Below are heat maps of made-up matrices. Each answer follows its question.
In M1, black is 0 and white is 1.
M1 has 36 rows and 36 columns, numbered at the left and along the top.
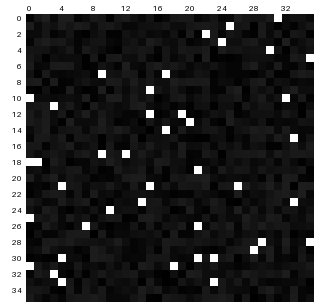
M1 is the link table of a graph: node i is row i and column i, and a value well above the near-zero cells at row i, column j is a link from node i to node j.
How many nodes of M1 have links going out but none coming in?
4
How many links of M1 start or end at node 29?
2
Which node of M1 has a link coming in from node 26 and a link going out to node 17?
node 7
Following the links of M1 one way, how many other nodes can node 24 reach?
8
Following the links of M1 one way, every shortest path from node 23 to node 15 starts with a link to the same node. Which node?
node 14
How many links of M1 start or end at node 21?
6
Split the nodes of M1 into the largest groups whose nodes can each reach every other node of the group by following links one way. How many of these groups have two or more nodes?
4
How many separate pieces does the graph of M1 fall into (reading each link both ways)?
10
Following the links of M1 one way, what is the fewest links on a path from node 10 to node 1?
4
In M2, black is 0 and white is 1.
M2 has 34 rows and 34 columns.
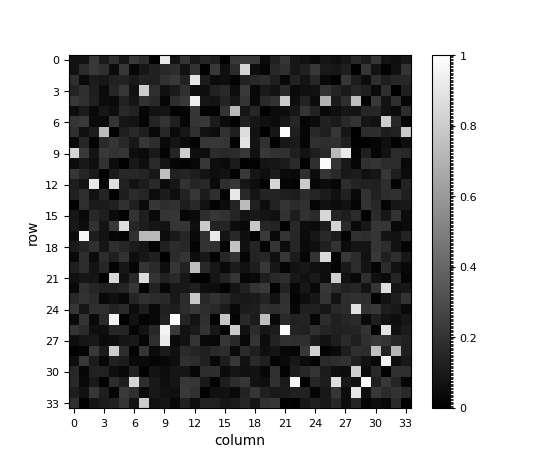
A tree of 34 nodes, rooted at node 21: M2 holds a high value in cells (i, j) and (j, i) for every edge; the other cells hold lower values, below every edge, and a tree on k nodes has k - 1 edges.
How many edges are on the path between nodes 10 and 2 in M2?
4
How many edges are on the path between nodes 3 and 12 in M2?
4
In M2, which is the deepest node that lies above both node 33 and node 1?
7
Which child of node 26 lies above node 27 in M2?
9
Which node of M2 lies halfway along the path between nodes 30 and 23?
4
